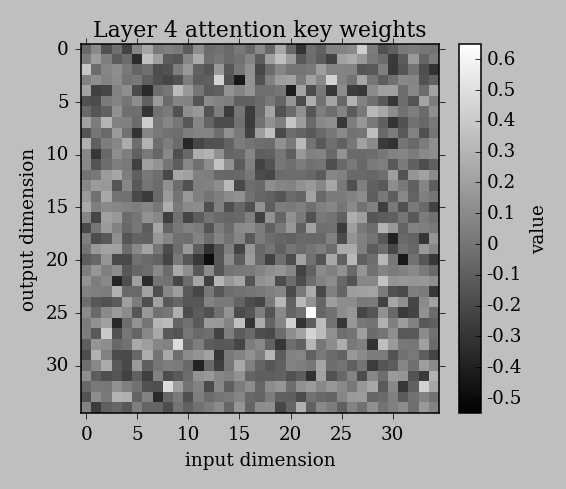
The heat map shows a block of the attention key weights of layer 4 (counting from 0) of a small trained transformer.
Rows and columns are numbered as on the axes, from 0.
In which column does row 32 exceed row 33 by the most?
8
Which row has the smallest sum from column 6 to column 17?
20
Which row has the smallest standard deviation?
21
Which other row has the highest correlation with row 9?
7
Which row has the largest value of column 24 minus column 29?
3
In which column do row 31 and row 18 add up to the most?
34
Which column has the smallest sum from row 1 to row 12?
5
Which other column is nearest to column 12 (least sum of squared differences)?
31
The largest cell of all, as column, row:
22, 25
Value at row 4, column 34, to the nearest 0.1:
0.2
